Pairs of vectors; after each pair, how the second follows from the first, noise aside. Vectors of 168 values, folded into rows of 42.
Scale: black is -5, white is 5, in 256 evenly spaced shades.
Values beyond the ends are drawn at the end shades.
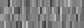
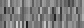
negated.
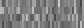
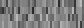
negated.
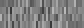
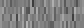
reversed, partly zeroed.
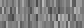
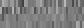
wrapped around, negated, partly zeroed.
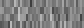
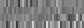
wrapped around, negated, partly zeroed.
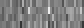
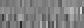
partly zeroed.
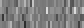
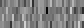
negated.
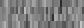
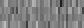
partly zeroed.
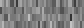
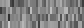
wrapped around.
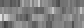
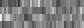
copied.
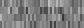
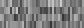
copied.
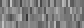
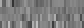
wrapped around, negated, partly zeroed.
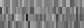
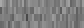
shrunk.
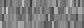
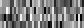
reversed, negated, scaled up.
